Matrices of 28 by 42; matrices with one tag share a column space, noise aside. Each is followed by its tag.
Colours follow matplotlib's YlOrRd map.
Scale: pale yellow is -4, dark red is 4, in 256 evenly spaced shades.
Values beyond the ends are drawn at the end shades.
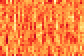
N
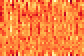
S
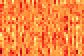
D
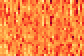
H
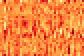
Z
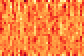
S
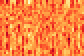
D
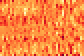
H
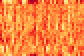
N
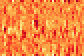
Z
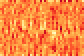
Z
